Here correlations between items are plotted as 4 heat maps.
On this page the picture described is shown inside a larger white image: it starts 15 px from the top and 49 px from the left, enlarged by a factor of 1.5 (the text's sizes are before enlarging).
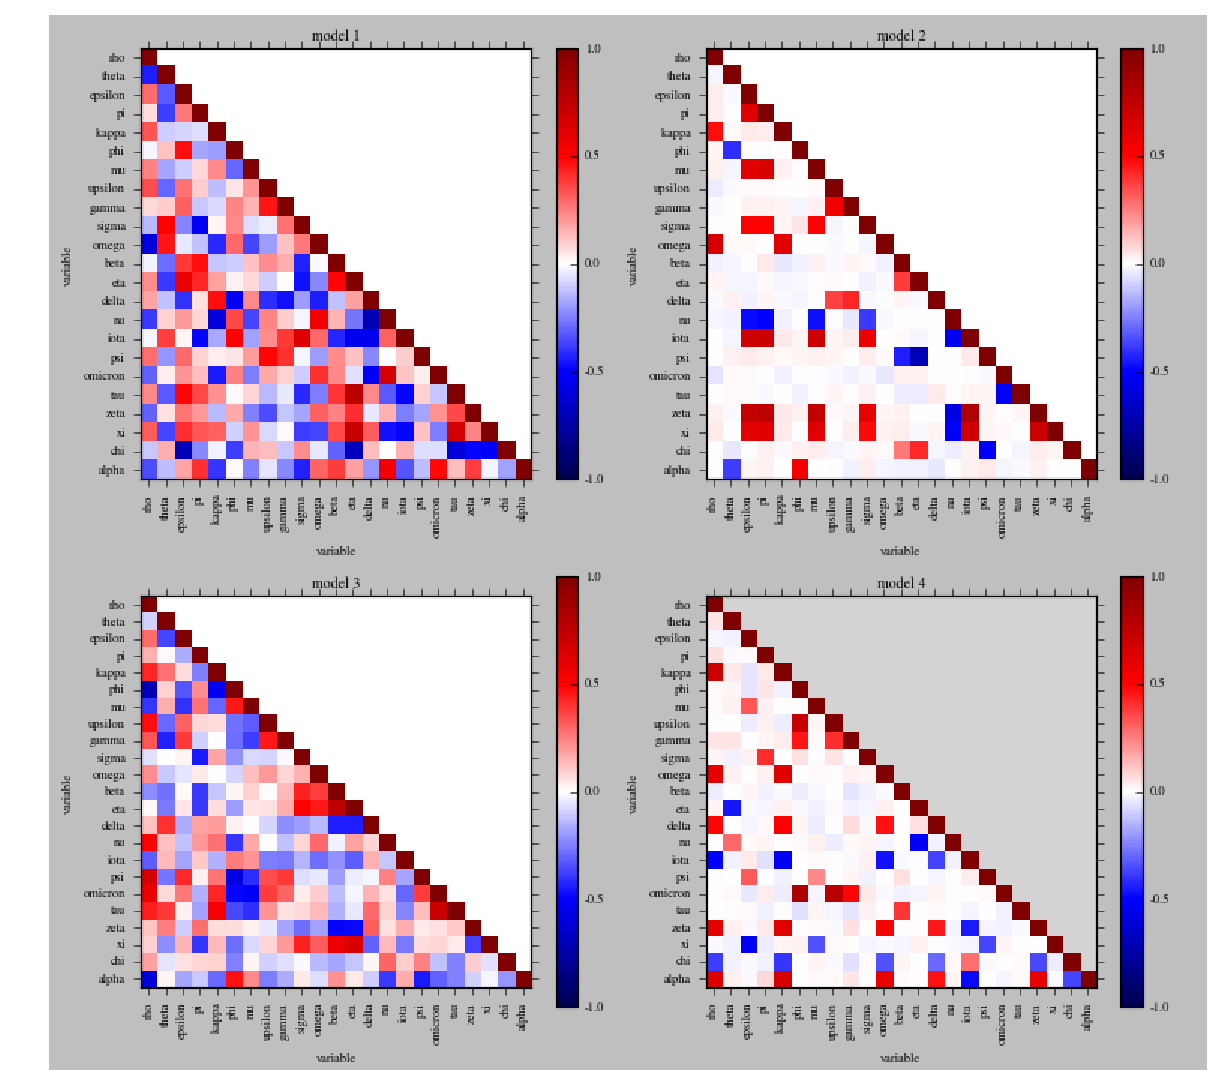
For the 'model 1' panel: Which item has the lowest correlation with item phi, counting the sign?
delta
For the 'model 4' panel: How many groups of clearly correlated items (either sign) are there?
6
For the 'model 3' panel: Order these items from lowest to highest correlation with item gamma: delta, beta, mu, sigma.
mu, delta, sigma, beta
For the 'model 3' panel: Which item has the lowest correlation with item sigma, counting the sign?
pi
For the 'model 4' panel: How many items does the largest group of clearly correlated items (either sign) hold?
8
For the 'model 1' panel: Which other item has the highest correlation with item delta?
kappa
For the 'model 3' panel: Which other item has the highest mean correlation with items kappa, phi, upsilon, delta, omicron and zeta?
tau
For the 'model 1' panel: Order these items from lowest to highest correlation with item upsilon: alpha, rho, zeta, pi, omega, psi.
zeta, omega, alpha, pi, rho, psi
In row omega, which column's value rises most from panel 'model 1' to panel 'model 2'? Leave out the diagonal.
rho
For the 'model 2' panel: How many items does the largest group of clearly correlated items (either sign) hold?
8
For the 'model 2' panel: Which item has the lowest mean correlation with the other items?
nu
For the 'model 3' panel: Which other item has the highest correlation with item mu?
phi
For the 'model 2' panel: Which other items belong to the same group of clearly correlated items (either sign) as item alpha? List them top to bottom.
theta, phi
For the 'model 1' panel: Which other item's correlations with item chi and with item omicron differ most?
epsilon
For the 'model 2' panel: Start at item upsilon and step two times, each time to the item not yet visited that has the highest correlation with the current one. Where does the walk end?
delta
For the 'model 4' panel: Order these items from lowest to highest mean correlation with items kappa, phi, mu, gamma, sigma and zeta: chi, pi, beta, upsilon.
chi, beta, pi, upsilon
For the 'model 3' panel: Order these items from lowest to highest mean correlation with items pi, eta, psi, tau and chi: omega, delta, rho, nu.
delta, omega, nu, rho
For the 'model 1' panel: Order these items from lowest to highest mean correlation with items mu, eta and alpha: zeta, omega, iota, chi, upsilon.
iota, chi, omega, upsilon, zeta
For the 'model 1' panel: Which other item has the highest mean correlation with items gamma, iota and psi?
upsilon
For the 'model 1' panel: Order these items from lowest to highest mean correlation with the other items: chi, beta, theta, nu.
chi, theta, nu, beta
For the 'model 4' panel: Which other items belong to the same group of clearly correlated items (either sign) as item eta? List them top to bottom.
theta, nu
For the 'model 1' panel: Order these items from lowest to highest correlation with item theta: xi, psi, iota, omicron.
xi, psi, omicron, iota
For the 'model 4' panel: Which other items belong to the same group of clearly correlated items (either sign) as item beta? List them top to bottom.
tau
